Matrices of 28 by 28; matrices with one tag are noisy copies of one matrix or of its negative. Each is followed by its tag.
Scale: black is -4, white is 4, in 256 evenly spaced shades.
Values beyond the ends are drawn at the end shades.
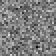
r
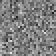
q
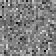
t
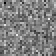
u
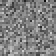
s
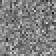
q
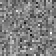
s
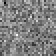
u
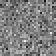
s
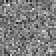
t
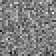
q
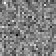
u
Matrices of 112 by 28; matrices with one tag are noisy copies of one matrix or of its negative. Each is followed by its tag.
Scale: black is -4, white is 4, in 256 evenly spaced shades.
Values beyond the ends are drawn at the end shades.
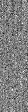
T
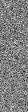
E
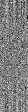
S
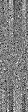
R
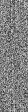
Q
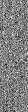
T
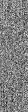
T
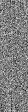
Q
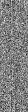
Q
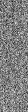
T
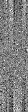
R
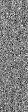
T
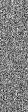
T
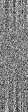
S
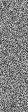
E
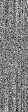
S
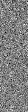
E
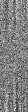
S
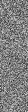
E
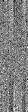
R
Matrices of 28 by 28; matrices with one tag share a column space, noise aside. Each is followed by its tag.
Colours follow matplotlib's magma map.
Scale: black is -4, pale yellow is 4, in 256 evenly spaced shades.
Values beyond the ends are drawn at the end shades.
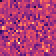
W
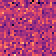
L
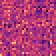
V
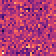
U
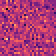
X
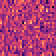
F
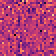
L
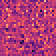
V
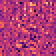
U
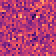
X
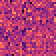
L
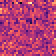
L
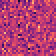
X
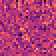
X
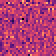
L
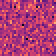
X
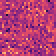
U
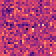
V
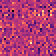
V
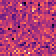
U
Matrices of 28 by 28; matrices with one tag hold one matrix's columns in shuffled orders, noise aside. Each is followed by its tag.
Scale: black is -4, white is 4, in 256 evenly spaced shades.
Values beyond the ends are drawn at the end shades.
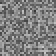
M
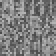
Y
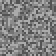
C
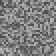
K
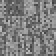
Y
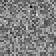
M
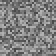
M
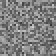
K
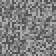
C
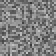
M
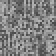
Y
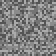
M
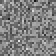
C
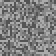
C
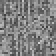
Y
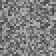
C
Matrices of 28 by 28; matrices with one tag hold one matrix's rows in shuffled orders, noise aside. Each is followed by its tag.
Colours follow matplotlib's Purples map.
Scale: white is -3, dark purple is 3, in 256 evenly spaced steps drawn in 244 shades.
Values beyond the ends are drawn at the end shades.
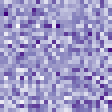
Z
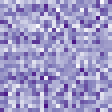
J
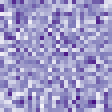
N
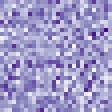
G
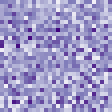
G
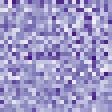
G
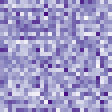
J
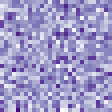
N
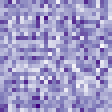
J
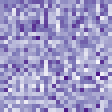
J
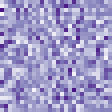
N
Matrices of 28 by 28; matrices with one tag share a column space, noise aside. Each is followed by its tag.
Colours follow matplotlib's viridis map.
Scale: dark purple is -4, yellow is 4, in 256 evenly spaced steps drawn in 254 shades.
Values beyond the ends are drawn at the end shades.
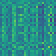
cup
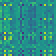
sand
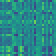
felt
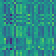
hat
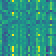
felt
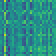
felt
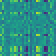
felt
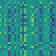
cup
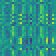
hat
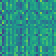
felt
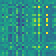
cup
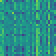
felt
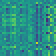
cup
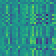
hat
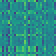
felt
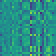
felt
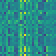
felt
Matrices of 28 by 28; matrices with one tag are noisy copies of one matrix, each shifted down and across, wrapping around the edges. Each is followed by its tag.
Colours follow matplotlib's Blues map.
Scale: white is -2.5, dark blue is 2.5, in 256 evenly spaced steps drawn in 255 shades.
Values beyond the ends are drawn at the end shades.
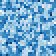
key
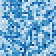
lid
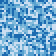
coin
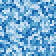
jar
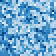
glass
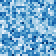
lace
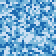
lace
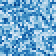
jar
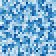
key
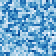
coin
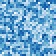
coin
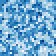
jar
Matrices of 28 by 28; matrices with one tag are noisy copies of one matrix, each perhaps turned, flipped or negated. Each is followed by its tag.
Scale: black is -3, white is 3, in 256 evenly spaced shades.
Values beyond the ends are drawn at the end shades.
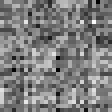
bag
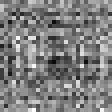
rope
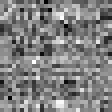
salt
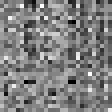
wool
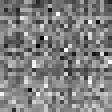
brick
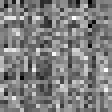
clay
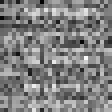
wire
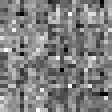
bag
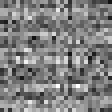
wire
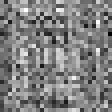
rope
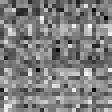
wool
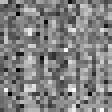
wool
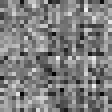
bag
